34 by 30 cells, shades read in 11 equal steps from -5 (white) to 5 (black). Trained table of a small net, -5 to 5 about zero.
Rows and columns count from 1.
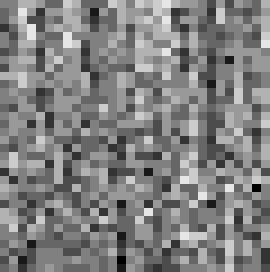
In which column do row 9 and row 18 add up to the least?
17
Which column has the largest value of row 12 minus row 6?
8
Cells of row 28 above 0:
11
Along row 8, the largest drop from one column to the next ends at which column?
27
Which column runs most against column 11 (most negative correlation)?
3
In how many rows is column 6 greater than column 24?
11
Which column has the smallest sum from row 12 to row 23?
22
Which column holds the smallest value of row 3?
19
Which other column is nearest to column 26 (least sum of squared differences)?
28
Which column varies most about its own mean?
14
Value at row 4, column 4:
-4
